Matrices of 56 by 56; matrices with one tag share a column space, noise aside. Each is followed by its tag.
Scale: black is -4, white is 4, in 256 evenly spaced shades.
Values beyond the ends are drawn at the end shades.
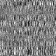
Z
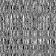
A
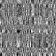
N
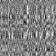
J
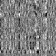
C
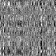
Z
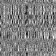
J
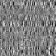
Z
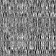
C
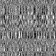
J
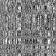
A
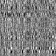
C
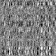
Z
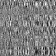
Z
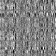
C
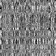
A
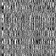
A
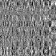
Z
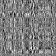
C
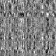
C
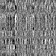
A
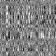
J
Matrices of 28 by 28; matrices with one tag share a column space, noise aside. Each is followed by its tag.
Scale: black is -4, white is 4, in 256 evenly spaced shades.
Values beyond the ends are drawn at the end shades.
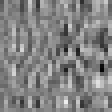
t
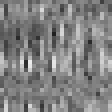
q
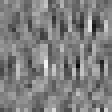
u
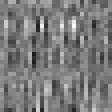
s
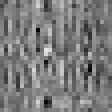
t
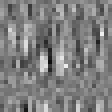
q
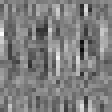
q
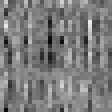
s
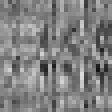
t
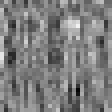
s
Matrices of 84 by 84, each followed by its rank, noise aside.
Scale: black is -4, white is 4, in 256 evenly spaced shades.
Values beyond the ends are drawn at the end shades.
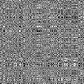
five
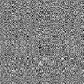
seven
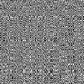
six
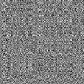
seven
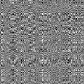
four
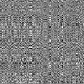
five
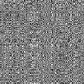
seven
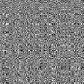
five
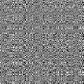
five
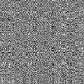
seven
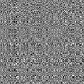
five
